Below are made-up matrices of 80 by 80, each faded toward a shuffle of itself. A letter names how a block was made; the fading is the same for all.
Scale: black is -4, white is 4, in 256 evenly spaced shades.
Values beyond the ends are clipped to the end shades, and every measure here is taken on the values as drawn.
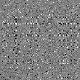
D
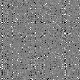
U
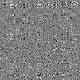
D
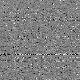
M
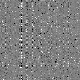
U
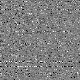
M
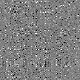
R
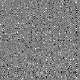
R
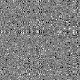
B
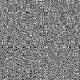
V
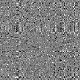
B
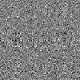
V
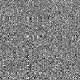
V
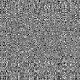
V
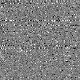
M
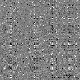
B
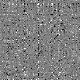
R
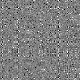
B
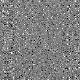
R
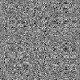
V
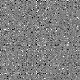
R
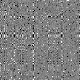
U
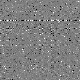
D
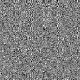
V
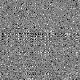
M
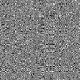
V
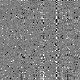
U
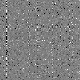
U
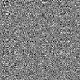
V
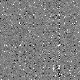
R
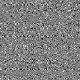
M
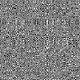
V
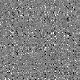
R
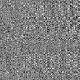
V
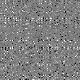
D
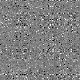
D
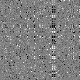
U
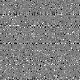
M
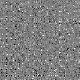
R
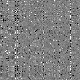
U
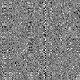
B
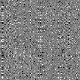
B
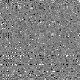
D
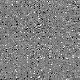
R
